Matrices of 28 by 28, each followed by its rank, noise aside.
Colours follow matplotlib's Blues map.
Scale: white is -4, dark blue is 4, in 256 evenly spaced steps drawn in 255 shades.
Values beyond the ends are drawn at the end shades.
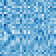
four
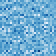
five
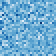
six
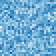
eight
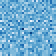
four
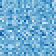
five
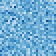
eight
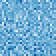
six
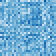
five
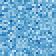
seven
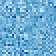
five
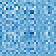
four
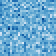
five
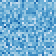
seven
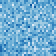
seven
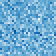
eight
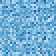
eight
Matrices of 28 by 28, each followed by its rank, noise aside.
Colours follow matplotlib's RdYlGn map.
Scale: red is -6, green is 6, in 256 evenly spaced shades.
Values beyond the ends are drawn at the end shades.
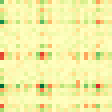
one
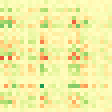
two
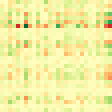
two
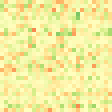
six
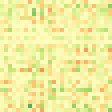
four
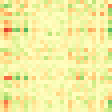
two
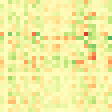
three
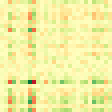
one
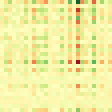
one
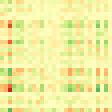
one
